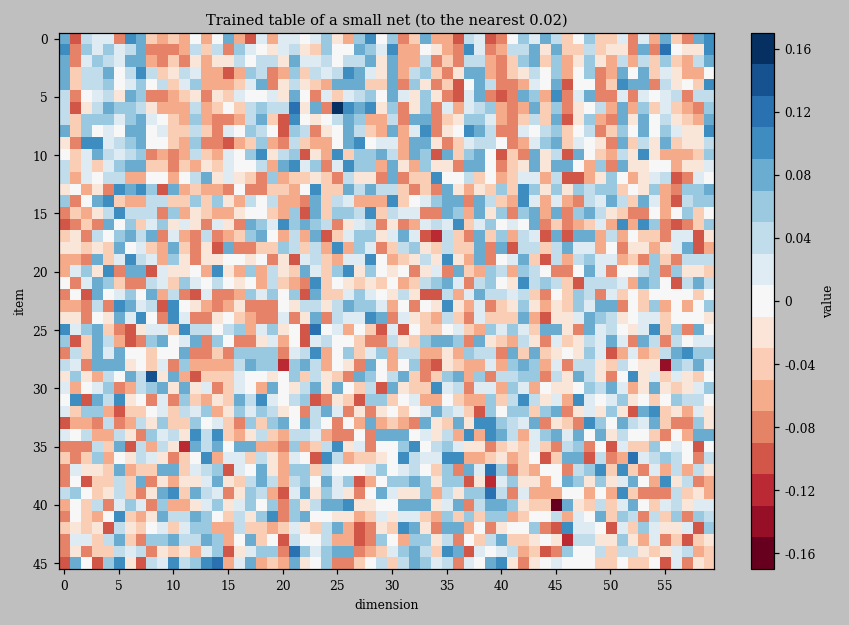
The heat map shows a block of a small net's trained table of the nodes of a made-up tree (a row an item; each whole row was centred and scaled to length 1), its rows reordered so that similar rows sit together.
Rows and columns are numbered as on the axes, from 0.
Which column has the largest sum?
21
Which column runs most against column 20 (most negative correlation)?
32
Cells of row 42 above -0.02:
27
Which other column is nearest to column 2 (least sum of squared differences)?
44
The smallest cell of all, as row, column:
40, 45
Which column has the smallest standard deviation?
15
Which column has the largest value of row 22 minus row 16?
3
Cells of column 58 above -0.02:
22
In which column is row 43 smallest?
46
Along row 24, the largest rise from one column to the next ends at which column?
10
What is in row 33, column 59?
-0.02
